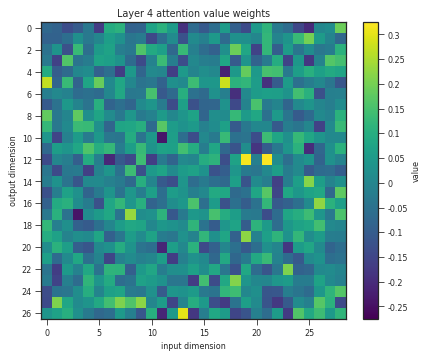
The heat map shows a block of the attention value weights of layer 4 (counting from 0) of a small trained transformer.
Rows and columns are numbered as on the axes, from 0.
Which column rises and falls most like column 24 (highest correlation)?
25
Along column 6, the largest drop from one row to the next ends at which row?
12
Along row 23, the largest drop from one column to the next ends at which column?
16
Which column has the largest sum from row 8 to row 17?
28
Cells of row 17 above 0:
18
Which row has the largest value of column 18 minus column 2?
2
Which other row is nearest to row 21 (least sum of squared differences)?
7
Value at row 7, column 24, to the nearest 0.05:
0
